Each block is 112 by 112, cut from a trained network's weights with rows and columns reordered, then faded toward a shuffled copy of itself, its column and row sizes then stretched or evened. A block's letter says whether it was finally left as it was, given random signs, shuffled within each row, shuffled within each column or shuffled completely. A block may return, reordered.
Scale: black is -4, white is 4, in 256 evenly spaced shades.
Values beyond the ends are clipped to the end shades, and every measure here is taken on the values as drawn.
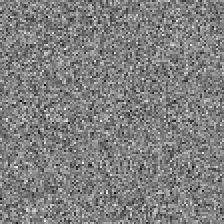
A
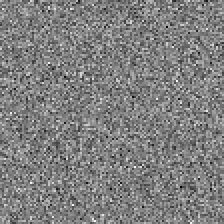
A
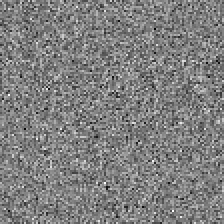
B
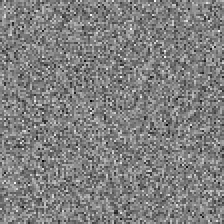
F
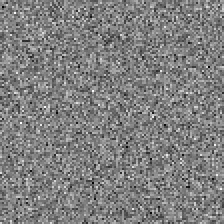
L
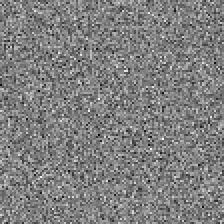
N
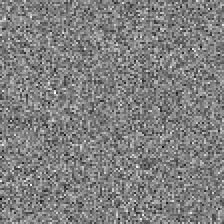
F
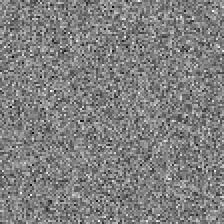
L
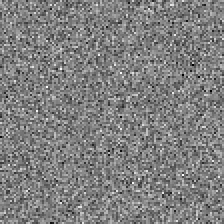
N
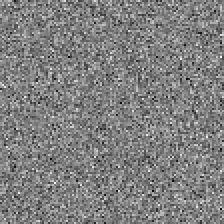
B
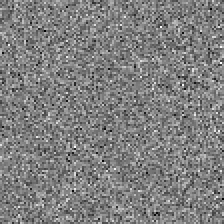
F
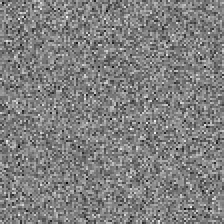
F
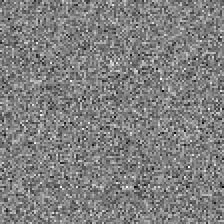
L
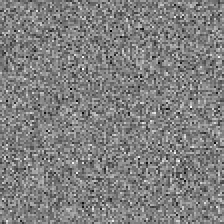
A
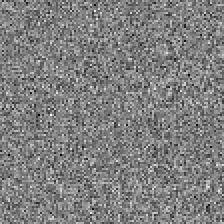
A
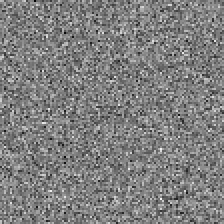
B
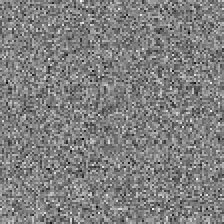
A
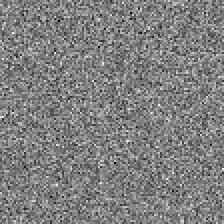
N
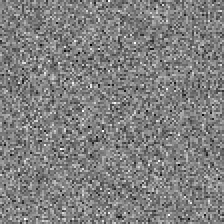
F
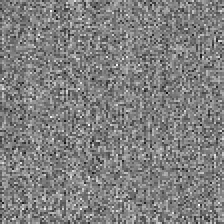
A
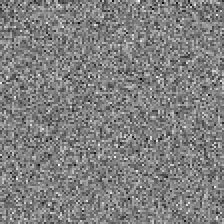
L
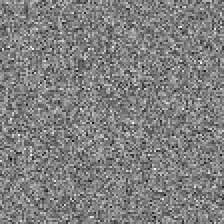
L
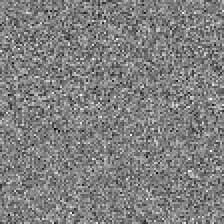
L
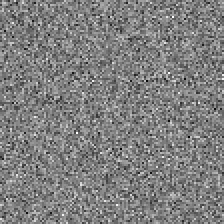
L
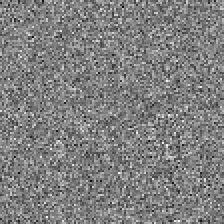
A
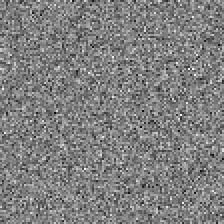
L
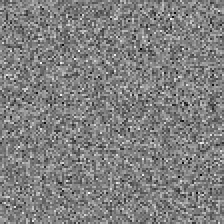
L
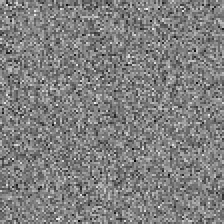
A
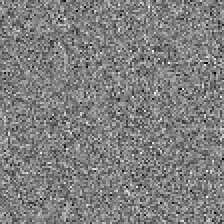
B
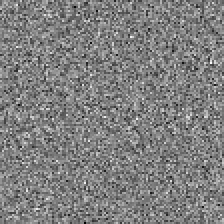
A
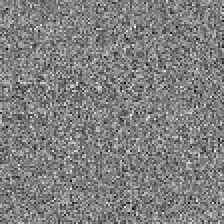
A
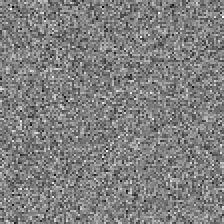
F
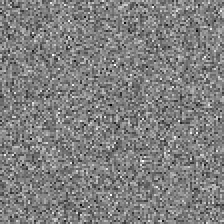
N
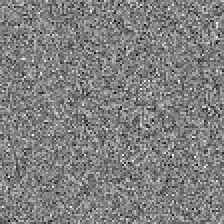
B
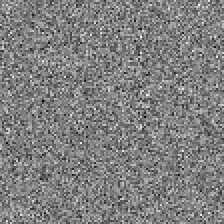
F
